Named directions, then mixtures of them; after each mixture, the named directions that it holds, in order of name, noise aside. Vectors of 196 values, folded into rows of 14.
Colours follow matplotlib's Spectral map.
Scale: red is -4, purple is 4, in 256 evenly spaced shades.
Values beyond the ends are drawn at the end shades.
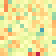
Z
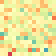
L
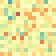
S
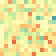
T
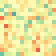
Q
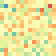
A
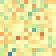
L, S, T.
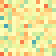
A, Q, S.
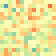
A, L, S.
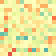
L.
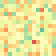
A, Q, Z.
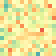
Z.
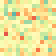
Q, S.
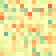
A, T.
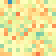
S, Z.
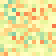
A, S.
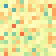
A, L.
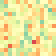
A, Q, Z.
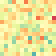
T.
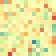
L, Q, Z.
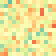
A, S, Z.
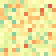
A, S.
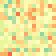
A, L, S.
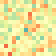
L, S, T.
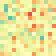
A, S, T.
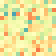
Q, S, T.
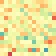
L.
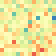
Q, T, Z.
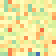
Z.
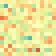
A, L, Q.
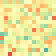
L.
